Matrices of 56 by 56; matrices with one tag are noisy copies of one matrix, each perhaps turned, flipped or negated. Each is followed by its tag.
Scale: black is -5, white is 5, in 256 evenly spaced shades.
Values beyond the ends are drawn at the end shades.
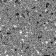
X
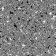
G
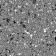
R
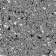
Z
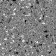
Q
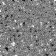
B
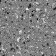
Z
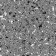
G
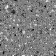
B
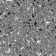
X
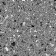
B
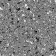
Z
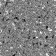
Z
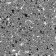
G
